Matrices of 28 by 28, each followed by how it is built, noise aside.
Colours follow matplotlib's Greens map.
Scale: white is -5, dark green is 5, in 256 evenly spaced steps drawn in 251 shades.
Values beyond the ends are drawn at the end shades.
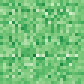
low rank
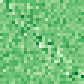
banded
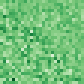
lower triangular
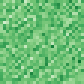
Hankel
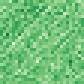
Hankel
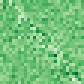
banded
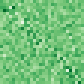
banded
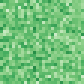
repeating rows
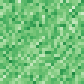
Hankel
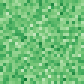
repeating rows
